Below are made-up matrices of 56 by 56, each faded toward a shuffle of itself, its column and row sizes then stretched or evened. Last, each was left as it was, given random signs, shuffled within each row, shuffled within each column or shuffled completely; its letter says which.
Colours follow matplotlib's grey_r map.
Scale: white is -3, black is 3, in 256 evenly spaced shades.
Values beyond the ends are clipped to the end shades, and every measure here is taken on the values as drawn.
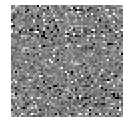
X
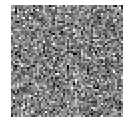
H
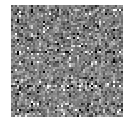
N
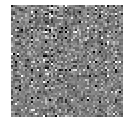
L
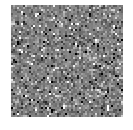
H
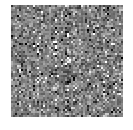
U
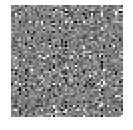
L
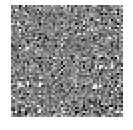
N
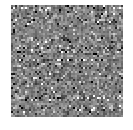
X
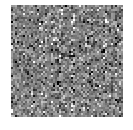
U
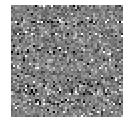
X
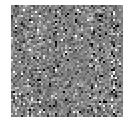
U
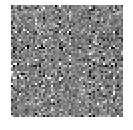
L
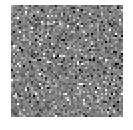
H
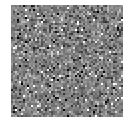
H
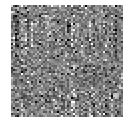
L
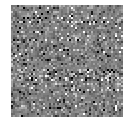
X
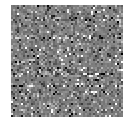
X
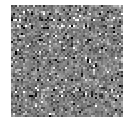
X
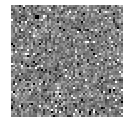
H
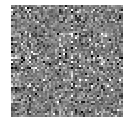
L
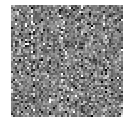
U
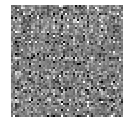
L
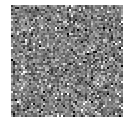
H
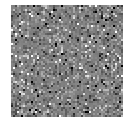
H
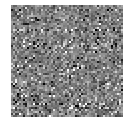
X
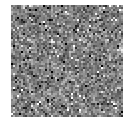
H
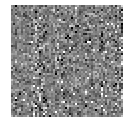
U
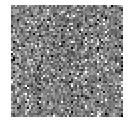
U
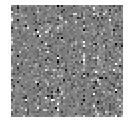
U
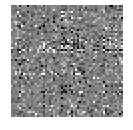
L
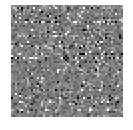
X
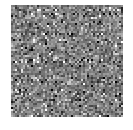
X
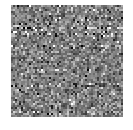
X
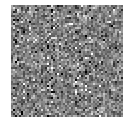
U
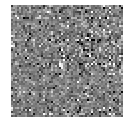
N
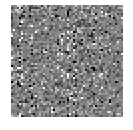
U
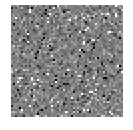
H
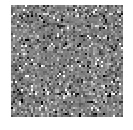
X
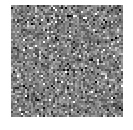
H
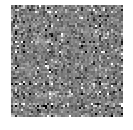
N
